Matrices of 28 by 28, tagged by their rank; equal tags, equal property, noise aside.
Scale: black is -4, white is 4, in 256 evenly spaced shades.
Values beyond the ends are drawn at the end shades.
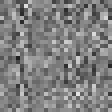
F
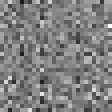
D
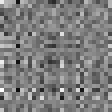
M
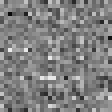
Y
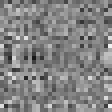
F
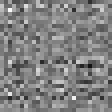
Y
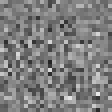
D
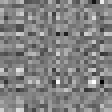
M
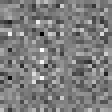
D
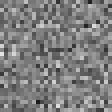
D
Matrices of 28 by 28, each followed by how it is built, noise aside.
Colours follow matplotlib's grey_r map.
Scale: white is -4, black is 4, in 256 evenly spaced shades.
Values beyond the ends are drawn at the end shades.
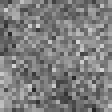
smooth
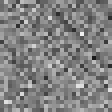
Toeplitz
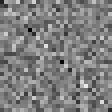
diagonal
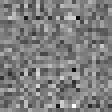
low rank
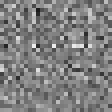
low rank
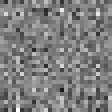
low rank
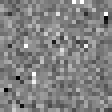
sparse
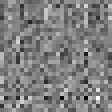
low rank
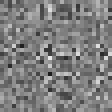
low rank
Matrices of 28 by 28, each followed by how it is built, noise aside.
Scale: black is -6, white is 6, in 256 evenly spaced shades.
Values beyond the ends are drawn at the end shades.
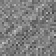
Hankel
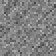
Hankel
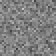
noise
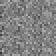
repeating rows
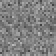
repeating columns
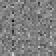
uneven columns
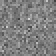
low rank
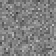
noise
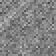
Hankel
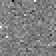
sparse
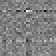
low rank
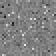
sparse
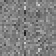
uneven columns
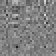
low rank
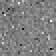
sparse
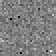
sparse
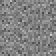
repeating rows
